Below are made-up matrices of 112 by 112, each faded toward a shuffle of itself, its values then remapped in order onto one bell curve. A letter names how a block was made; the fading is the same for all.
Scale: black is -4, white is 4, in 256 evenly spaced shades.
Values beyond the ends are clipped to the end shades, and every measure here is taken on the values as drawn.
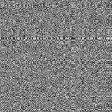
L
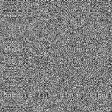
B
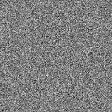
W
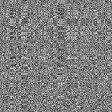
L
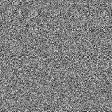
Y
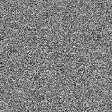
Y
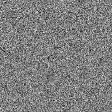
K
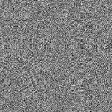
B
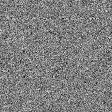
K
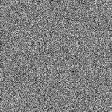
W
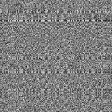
L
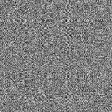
B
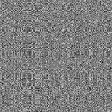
L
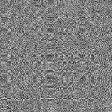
L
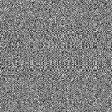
L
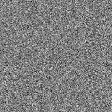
W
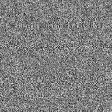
Y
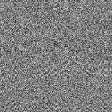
B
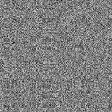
B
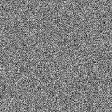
W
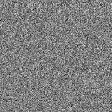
W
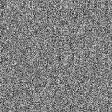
W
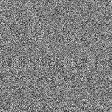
Y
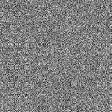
B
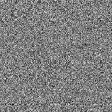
Y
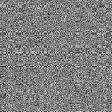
L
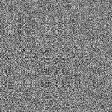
B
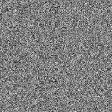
Y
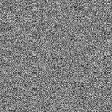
B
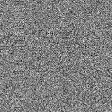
W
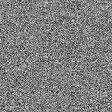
Y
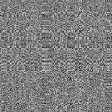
L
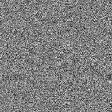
W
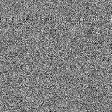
Y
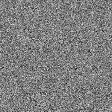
K
